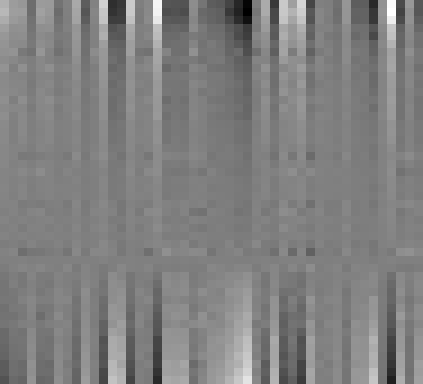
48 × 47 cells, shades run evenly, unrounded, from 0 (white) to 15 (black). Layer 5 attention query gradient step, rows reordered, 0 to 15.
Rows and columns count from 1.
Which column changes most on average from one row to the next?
35
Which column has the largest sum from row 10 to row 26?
28
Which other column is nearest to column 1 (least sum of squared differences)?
30
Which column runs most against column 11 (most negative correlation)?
16
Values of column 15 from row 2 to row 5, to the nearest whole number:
3 4 5 5
